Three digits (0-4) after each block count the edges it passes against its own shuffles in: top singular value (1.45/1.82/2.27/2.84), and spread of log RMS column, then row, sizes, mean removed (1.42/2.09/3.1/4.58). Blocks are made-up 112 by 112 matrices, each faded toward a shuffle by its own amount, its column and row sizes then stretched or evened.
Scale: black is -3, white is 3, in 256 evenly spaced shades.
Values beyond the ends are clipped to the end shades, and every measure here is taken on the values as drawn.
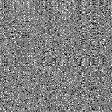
3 1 0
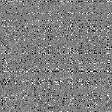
3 2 3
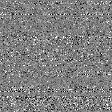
1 0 3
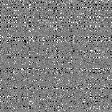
3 2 3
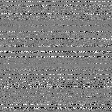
1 0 4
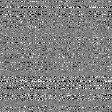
1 2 4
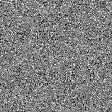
1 0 0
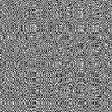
4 2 1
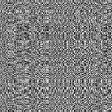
4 3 2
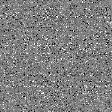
1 1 2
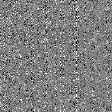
2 3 0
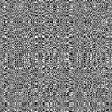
4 3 3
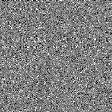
2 1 1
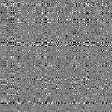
4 2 3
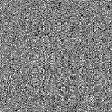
3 1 0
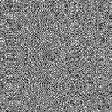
4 0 0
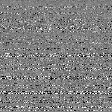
1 0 4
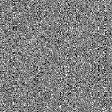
3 2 0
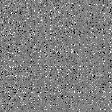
0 2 2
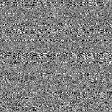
3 0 3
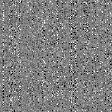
2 3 1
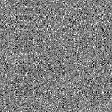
3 1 1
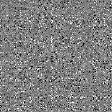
2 2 2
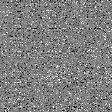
2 0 2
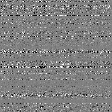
2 2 4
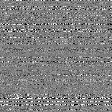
1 0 4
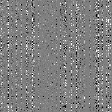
3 4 1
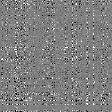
2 3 3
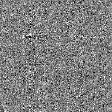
1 2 1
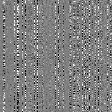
4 4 0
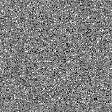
1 0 2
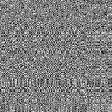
4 0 2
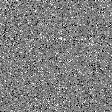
1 0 1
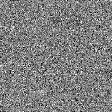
1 1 1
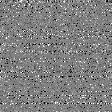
2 0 3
